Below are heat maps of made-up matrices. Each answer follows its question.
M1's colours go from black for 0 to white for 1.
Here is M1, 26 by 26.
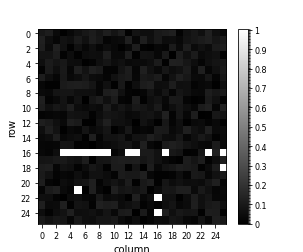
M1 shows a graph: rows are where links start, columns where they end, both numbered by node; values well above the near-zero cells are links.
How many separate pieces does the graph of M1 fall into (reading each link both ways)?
10
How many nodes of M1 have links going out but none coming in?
4
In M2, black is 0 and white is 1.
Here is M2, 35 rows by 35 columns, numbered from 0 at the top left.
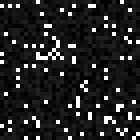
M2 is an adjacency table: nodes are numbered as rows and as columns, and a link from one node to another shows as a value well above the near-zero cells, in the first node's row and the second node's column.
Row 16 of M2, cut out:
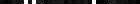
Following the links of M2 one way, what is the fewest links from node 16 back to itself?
4
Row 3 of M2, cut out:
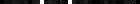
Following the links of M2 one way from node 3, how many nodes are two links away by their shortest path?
6
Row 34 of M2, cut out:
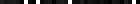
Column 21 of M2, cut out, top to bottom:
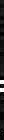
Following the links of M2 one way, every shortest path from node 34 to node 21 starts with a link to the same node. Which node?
node 33
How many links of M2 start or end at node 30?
10
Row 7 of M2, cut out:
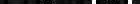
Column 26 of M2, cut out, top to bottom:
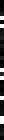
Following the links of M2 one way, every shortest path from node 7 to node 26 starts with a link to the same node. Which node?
node 32
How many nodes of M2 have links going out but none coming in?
1
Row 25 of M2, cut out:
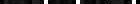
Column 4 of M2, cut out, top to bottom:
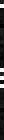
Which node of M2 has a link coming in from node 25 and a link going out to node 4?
node 19
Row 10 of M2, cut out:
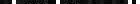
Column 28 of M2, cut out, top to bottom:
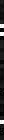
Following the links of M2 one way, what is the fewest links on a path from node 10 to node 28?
3
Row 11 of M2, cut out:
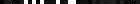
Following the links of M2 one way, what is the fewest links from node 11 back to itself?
2
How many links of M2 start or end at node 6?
9
